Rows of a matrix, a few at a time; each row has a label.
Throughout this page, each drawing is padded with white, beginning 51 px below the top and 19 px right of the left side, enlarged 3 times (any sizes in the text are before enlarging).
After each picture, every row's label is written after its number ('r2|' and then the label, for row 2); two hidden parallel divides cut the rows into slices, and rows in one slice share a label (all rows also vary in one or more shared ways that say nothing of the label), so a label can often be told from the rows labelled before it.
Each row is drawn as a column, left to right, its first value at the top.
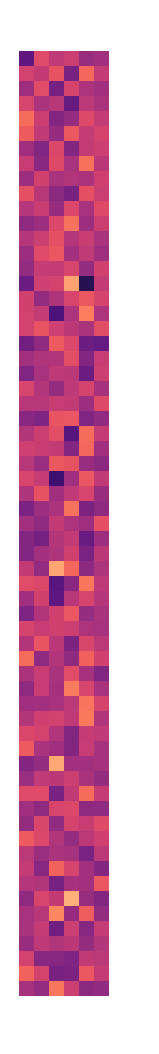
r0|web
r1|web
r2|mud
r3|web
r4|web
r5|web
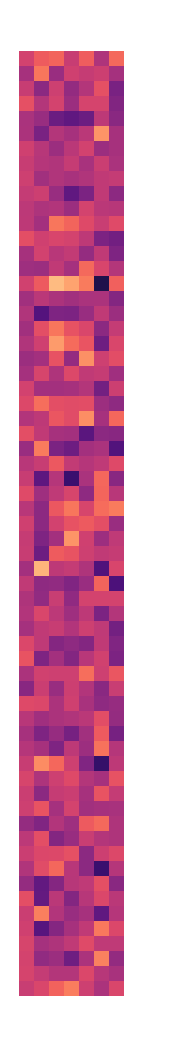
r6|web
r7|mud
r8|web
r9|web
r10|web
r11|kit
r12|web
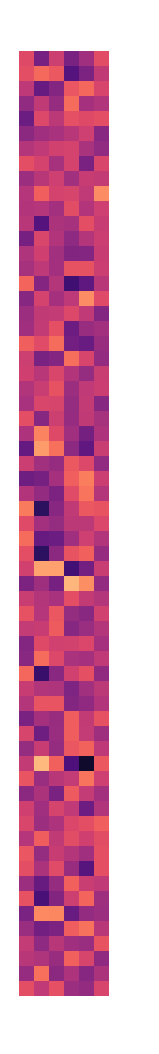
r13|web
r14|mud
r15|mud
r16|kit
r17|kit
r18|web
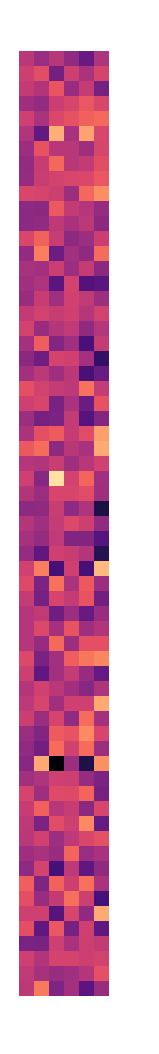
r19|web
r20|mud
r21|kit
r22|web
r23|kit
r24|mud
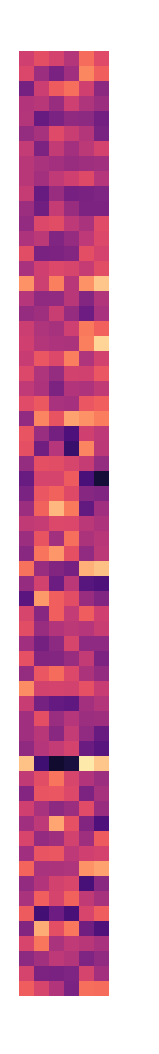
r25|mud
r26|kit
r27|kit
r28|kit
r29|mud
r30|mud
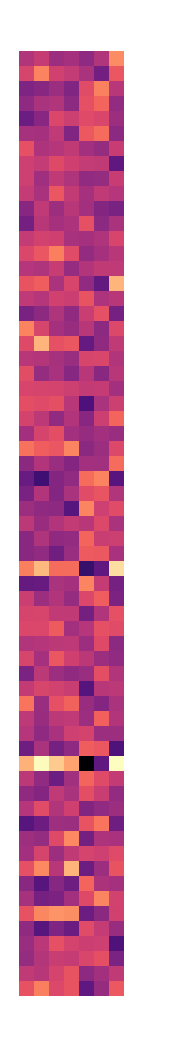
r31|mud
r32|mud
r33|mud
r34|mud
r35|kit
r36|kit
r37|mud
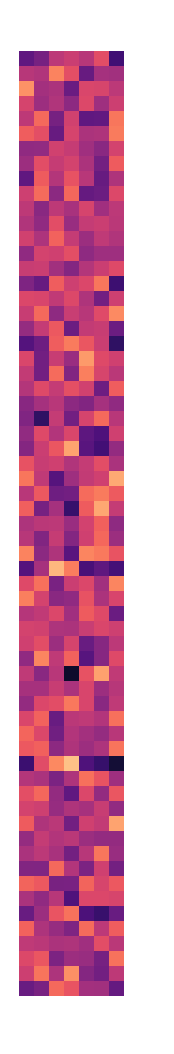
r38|kit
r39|web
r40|mud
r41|mud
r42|kit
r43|kit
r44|kit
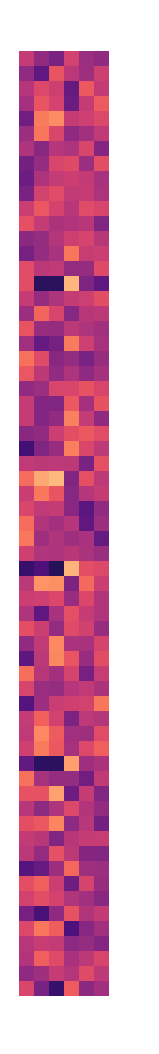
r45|kit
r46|kit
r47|kit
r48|mud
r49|web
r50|web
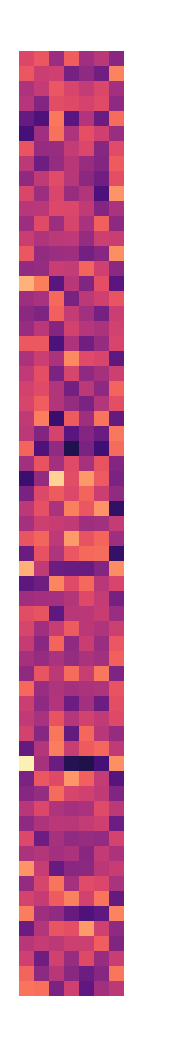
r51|mud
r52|web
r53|kit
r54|kit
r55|kit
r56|kit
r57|mud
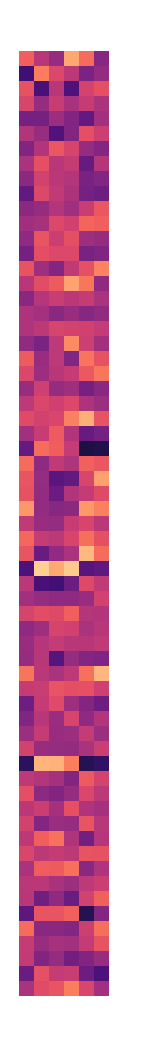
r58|kit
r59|mud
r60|mud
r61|mud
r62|kit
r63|kit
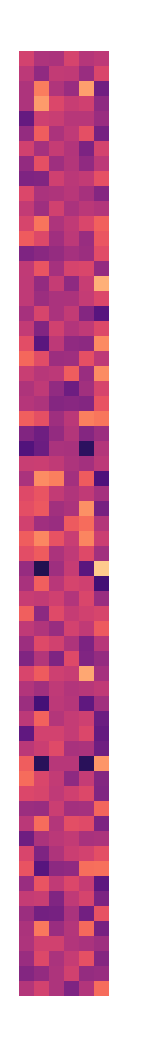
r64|web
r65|kit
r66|web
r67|web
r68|kit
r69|mud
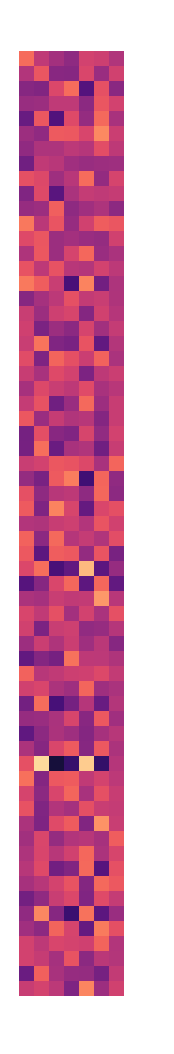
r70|web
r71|mud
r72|kit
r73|kit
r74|mud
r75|kit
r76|web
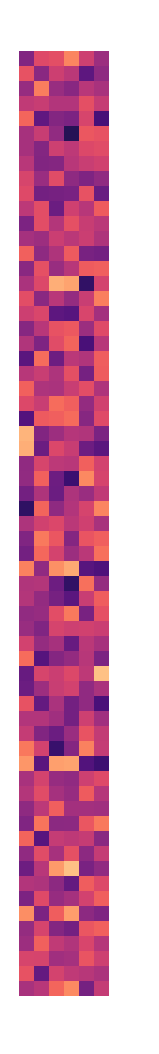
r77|mud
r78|kit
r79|mud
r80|mud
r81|kit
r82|kit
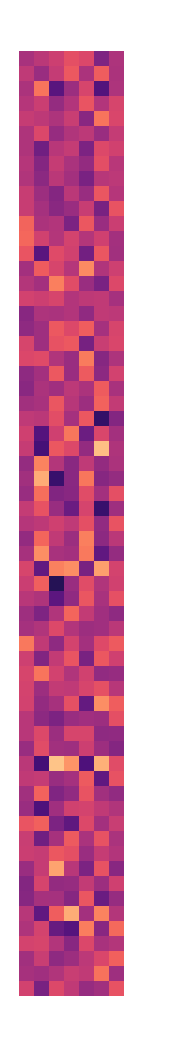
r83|web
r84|kit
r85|mud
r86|mud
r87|kit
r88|mud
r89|web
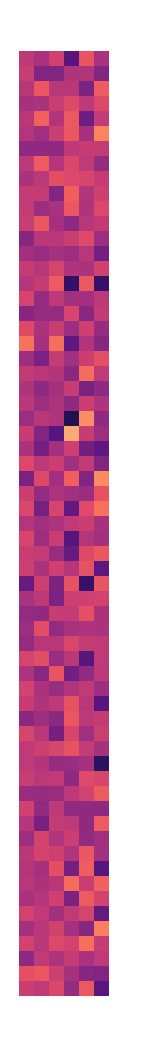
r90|web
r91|web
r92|web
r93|web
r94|web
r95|kit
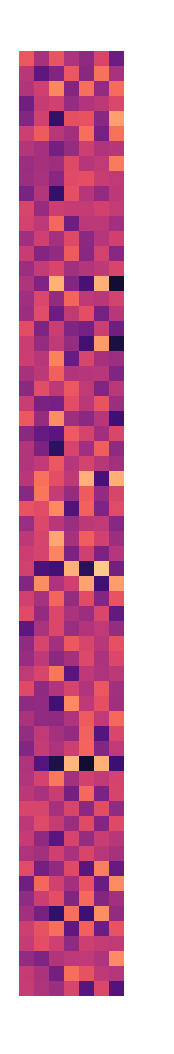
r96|web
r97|kit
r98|kit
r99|mud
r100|kit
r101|mud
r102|kit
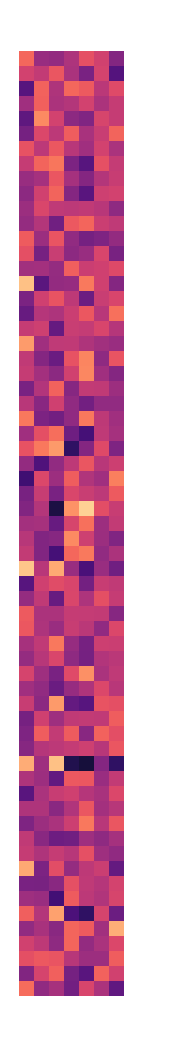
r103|mud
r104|web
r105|mud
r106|kit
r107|kit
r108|web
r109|kit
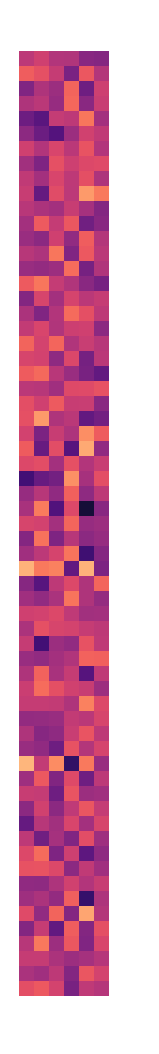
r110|mud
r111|web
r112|mud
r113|kit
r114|mud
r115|web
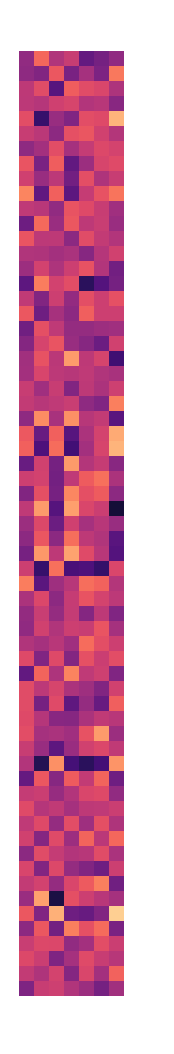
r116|web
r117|kit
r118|mud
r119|kit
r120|kit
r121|kit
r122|mud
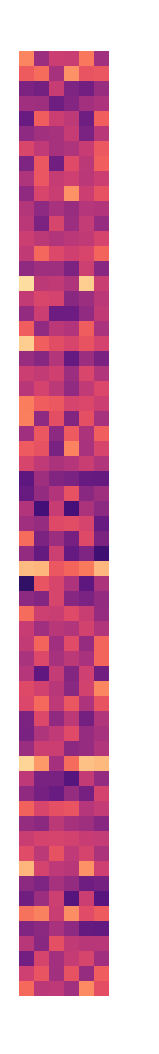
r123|mud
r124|mud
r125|web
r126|mud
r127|mud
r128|mud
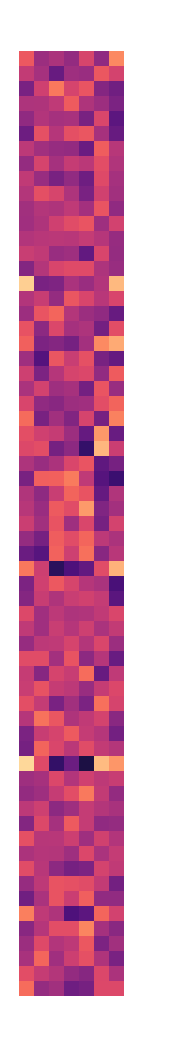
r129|mud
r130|web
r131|kit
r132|kit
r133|kit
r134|mud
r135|mud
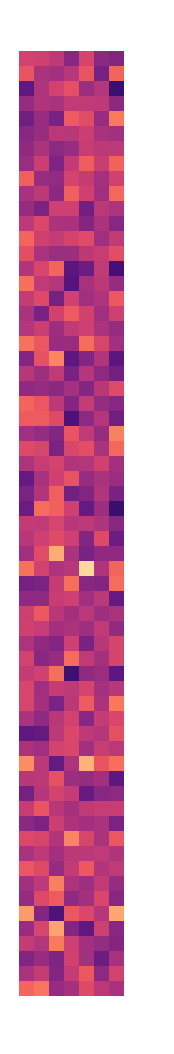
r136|mud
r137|web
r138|kit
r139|web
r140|mud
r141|web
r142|mud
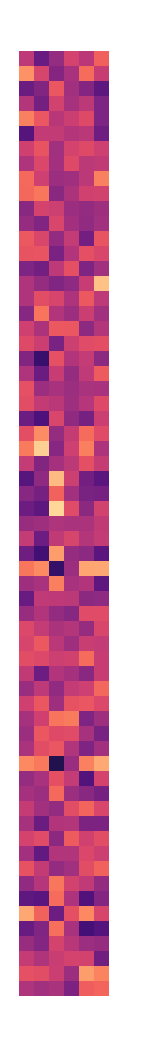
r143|mud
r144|mud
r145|kit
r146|web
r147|mud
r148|mud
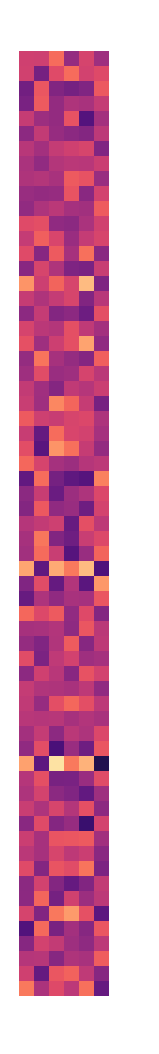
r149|mud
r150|kit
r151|mud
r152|mud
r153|mud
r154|kit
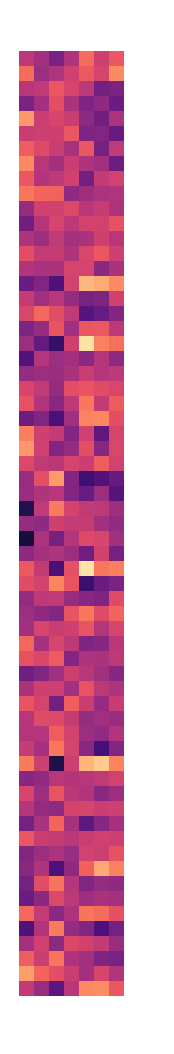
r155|mud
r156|web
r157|kit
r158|web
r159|mud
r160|mud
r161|mud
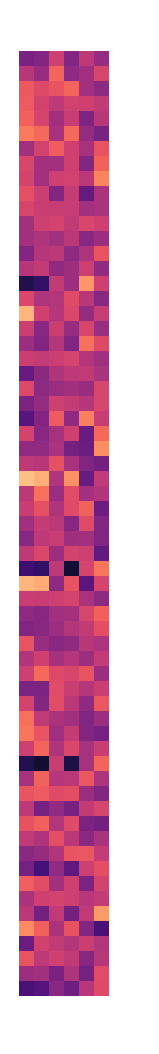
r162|kit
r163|kit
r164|web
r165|kit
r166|web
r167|mud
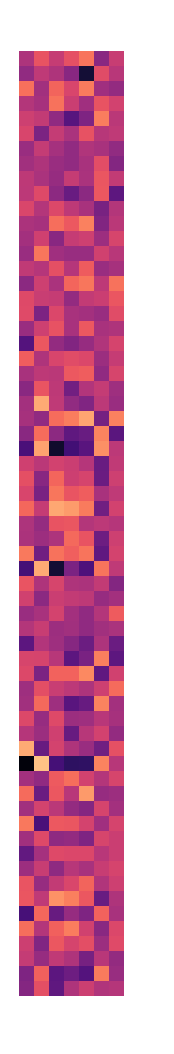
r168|kit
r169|mud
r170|kit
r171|kit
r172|kit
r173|mud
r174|web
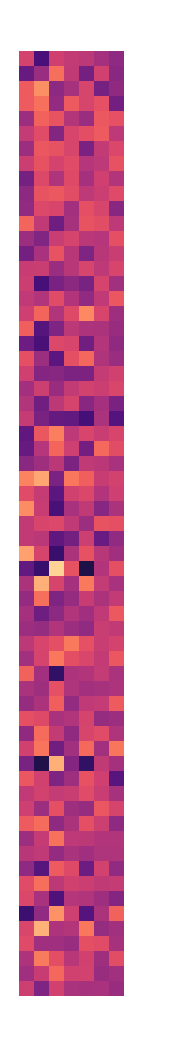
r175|kit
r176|kit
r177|mud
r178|web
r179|kit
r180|web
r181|web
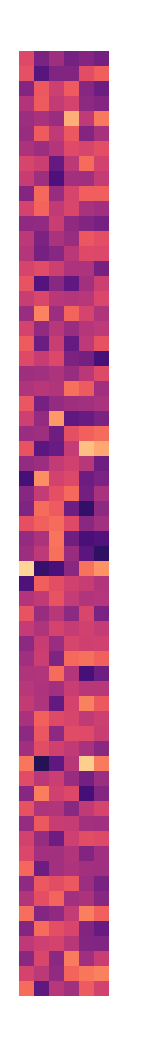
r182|mud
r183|kit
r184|kit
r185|web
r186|mud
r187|mud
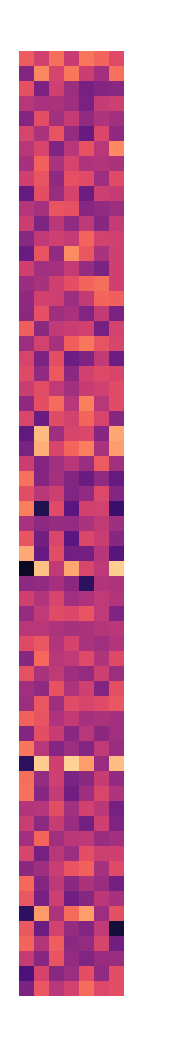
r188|kit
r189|mud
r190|web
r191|mud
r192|mud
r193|web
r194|mud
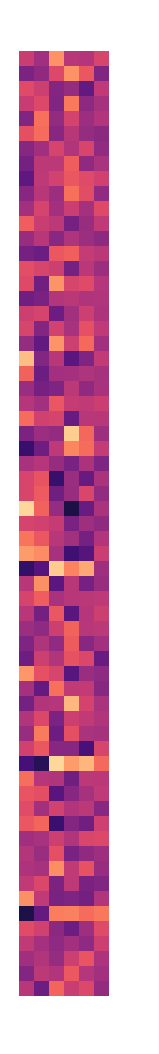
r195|kit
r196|kit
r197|mud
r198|mud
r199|mud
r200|web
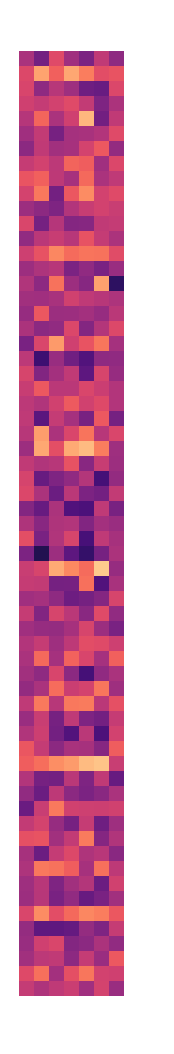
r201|web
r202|mud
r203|mud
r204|mud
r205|mud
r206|mud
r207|web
